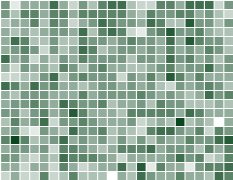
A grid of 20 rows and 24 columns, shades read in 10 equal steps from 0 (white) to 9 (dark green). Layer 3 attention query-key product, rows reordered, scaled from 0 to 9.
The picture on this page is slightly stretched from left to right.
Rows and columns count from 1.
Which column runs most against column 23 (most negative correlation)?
12
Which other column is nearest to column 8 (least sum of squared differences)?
5
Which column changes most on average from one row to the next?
16
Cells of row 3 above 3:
18
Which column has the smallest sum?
4
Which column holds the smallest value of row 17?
6
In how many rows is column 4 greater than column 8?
6
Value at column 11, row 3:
7
